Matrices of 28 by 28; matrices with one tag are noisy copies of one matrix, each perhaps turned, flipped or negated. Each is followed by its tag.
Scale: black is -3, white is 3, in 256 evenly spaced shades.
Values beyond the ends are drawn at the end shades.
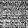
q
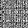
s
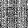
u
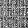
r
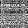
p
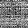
u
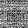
u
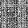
u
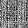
u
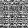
s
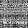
p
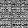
r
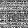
u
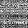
p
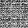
r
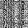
p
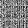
s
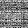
u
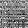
q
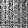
q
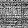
u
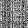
u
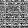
s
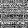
p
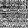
q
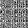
s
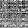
q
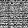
s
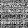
p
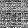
u
